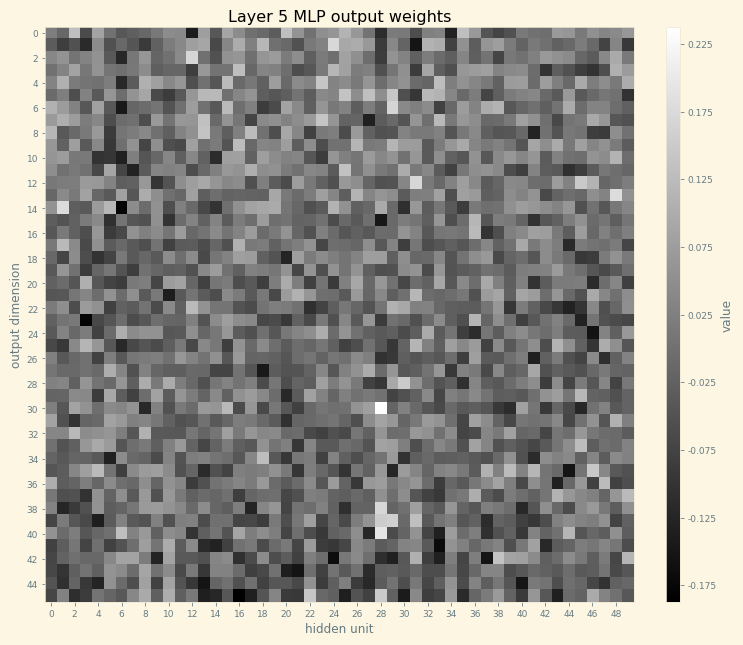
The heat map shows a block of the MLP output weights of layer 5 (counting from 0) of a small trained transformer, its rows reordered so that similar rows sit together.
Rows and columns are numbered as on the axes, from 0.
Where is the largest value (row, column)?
30, 28
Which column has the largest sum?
36
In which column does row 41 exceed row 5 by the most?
10
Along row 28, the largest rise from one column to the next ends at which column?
29
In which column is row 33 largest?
45
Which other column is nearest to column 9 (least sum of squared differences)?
19
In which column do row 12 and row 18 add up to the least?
20
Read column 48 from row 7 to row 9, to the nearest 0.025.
-0.05 0.05 0.025
